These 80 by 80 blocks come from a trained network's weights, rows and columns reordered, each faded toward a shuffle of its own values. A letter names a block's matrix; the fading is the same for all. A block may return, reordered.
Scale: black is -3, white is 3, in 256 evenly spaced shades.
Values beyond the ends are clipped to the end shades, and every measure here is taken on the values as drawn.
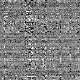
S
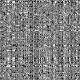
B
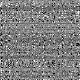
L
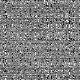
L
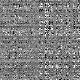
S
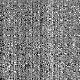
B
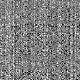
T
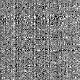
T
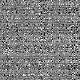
L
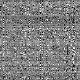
L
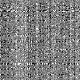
B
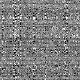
S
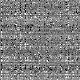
S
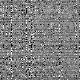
L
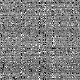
L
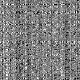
B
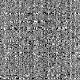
T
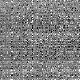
S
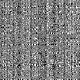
B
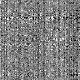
B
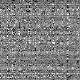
S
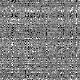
S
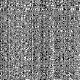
B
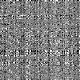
B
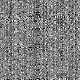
T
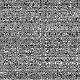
S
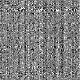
B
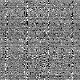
L
